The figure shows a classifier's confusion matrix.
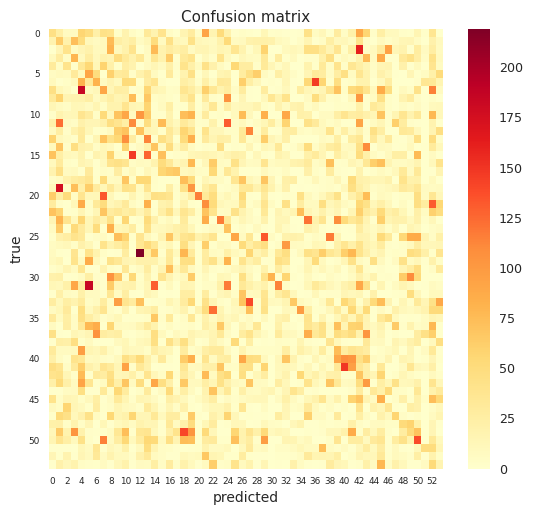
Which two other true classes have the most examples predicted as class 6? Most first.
37, 36
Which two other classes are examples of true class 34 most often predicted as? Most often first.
22, 27
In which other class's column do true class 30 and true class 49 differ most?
18
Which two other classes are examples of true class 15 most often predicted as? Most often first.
11, 13
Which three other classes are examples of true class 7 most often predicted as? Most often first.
4, 52, 45
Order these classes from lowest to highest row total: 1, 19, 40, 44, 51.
51, 44, 1, 19, 40
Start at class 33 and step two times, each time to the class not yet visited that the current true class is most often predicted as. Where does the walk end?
12
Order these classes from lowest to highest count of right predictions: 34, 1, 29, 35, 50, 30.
29, 35, 1, 30, 34, 50
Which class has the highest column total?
42
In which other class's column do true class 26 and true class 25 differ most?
38
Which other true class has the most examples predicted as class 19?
49
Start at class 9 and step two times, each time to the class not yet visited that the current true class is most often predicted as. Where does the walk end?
10
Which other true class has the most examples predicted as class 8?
30
